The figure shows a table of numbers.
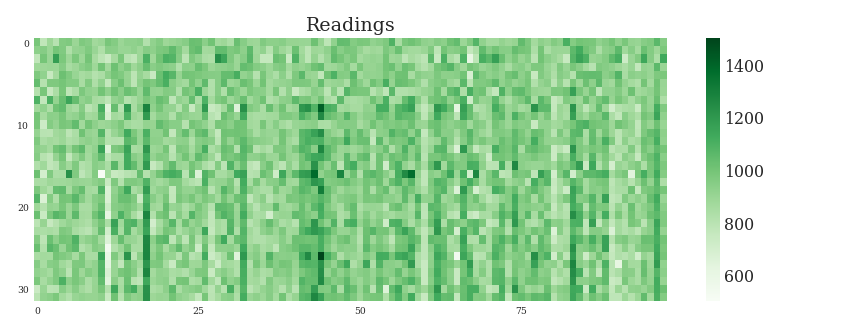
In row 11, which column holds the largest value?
44
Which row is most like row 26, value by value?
8
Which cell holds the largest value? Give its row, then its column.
26, 44
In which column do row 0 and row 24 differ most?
17
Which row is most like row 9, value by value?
29
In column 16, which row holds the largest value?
16
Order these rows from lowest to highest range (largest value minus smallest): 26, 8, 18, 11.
11, 18, 8, 26
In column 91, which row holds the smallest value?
2
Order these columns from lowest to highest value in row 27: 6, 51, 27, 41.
27, 6, 41, 51
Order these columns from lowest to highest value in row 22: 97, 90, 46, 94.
94, 90, 97, 46
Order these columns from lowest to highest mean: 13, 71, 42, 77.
13, 77, 71, 42
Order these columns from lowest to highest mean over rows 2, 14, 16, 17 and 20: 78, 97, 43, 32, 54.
54, 97, 78, 32, 43
